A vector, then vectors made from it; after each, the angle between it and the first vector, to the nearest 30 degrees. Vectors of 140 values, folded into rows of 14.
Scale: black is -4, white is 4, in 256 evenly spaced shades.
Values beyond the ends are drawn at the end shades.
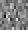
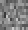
30 degrees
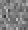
60 degrees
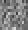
60 degrees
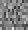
60 degrees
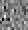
120 degrees
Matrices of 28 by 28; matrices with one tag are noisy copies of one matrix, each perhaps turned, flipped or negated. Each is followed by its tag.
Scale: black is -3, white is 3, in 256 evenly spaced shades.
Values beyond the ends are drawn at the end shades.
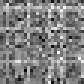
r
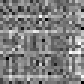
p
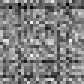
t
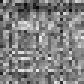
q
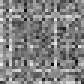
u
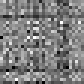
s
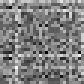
u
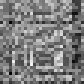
q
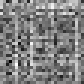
p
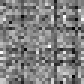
r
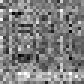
q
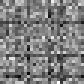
r
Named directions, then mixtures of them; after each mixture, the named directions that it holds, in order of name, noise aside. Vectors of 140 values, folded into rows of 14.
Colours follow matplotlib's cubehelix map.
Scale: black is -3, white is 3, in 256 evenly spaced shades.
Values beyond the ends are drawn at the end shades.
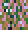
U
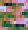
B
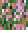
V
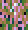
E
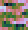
B.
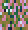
U.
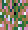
E.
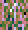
E, U.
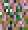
U.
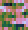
B.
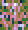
B, E.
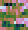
B.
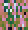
E, U.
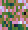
B, U.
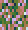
E, V.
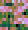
B, E.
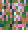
E, V.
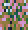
U.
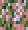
V.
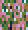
U, V.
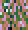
U.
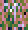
E, U.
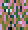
U.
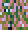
U.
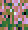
B, E.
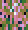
E.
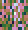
E, V.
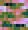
B.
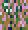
U.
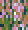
E, V.
